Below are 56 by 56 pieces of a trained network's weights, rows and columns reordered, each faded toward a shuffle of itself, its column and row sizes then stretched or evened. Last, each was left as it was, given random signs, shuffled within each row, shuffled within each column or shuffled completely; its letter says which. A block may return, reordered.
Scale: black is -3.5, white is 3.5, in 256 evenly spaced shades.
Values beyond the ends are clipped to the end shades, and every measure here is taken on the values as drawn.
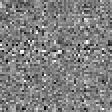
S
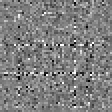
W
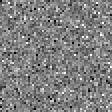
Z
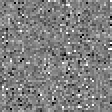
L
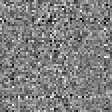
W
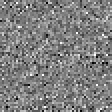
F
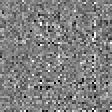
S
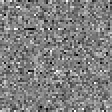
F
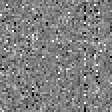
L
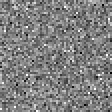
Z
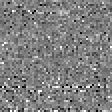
F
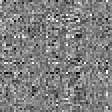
S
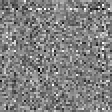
W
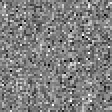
L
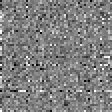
W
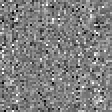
L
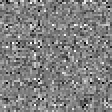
W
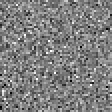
Z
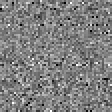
F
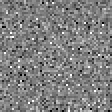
F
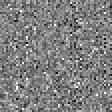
L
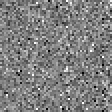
L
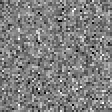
L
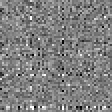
S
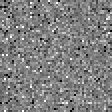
Z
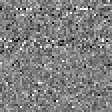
F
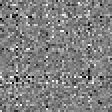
W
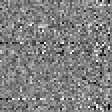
W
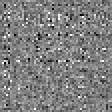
W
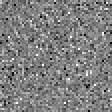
Z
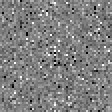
L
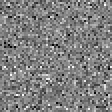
F
